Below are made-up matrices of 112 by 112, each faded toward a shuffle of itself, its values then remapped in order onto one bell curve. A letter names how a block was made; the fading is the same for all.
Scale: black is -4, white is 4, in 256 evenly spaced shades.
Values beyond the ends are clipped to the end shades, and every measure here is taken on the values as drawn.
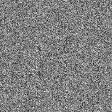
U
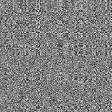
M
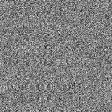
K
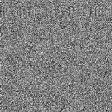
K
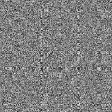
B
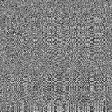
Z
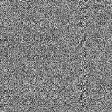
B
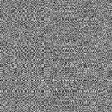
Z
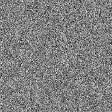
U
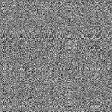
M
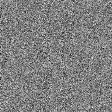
U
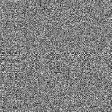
B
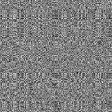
Z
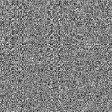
M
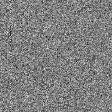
U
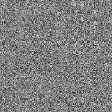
B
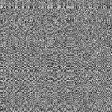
Z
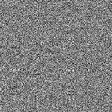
K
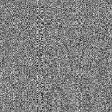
B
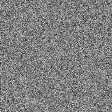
U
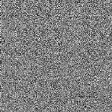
B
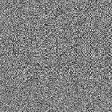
B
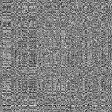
Z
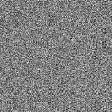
K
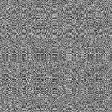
Z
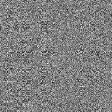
B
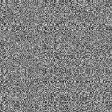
M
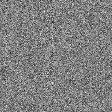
U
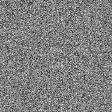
U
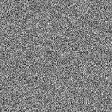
K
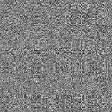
M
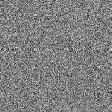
K
